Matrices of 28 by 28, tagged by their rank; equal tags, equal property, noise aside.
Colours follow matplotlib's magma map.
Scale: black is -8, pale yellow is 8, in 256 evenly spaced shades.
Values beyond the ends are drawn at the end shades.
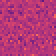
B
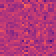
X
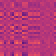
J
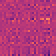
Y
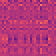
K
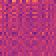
K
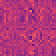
Y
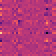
K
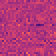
X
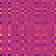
J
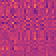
Y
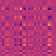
J
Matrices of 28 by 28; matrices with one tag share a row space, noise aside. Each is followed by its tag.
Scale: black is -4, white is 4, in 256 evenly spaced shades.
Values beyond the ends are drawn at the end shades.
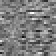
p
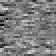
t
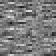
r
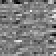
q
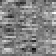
r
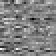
t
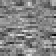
r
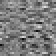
p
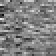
t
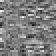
p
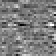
q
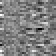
p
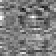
p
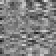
p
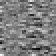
p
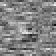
r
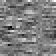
r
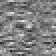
r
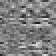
p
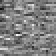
t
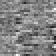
q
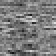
r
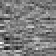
t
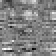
r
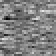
t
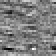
r
